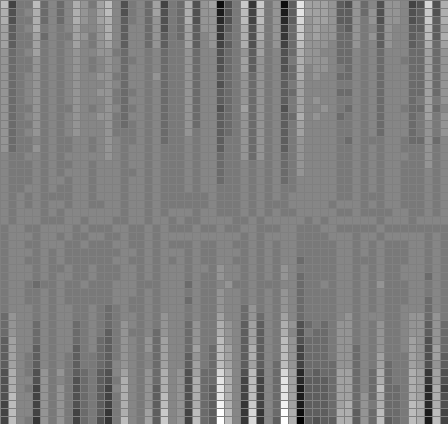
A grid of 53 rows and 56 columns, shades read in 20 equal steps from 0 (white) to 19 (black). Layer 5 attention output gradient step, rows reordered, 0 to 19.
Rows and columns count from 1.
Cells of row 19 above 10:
4
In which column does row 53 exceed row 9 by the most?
38
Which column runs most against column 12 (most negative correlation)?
15
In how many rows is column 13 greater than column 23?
22
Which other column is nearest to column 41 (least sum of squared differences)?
39
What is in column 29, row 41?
8
